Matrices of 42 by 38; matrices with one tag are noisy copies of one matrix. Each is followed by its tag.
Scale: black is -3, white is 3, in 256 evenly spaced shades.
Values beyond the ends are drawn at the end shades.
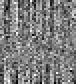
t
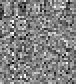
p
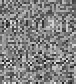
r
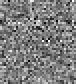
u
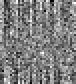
t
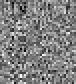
p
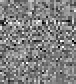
u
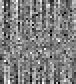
t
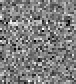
u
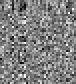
p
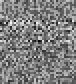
u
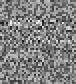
u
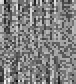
t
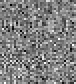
r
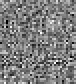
r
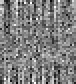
t
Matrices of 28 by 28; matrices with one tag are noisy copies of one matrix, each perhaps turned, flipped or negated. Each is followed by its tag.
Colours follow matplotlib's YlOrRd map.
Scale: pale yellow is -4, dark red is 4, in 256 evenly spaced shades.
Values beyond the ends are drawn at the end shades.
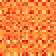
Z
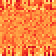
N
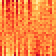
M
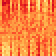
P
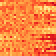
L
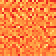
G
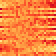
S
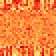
N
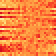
S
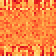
N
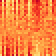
M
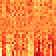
L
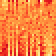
S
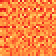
G
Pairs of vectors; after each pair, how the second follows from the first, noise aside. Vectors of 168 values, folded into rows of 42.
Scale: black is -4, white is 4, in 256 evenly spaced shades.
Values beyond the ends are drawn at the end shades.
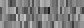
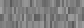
reversed, shrunk.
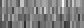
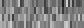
negated.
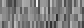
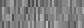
reversed, shrunk.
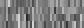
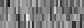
negated.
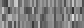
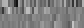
negated, partly zeroed.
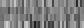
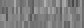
wrapped around, shrunk.
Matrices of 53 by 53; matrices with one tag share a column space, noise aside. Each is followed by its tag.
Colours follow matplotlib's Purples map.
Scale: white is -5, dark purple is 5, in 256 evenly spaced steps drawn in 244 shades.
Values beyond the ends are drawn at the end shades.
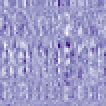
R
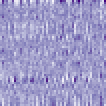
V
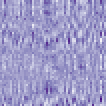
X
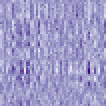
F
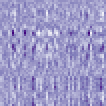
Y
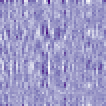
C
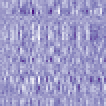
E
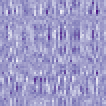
E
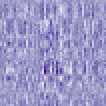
F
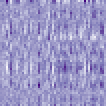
C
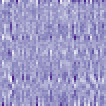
V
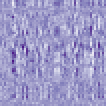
R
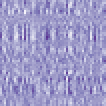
E
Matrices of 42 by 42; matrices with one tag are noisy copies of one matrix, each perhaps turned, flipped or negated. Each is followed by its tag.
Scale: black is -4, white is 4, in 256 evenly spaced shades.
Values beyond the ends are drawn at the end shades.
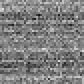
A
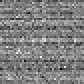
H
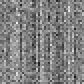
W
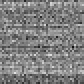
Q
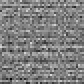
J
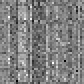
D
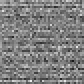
J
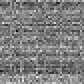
Q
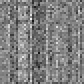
D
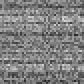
A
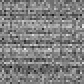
W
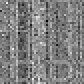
D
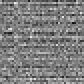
J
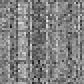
D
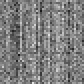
W
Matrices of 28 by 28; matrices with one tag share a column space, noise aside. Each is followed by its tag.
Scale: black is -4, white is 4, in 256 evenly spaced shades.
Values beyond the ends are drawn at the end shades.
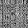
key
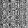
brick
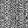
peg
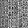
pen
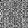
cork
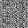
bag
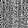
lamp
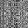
cork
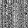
key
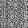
bag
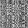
key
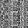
brick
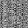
peg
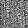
cork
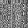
key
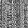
lamp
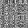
key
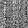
lamp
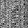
bag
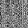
key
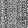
peg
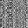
pen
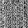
lamp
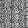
bag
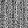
lamp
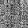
key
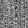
lamp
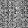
pen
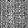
cork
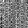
lamp
